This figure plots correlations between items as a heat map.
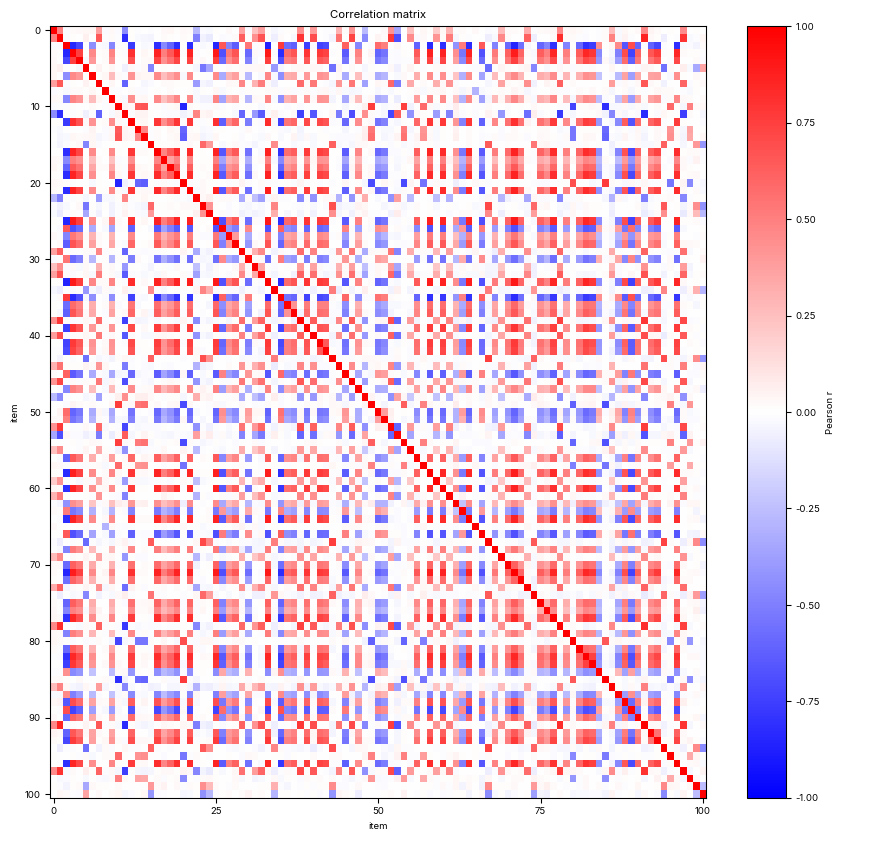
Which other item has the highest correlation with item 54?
10
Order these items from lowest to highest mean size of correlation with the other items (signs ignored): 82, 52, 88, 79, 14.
14, 52, 79, 88, 82
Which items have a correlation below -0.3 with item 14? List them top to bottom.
20, 80, 85
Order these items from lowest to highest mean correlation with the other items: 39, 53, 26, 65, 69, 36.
26, 53, 65, 69, 36, 39
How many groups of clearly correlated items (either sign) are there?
5
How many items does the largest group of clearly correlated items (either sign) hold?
53
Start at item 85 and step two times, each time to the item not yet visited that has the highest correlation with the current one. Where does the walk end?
80
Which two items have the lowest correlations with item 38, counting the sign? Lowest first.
11, 53
